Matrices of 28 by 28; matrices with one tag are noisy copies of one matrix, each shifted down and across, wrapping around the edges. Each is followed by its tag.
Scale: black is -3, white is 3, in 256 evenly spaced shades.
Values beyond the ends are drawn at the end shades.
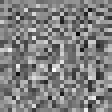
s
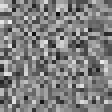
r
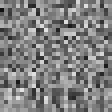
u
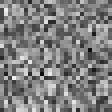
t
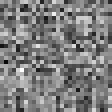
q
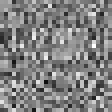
u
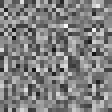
r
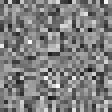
r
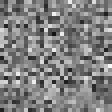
q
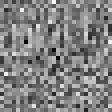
u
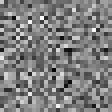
s
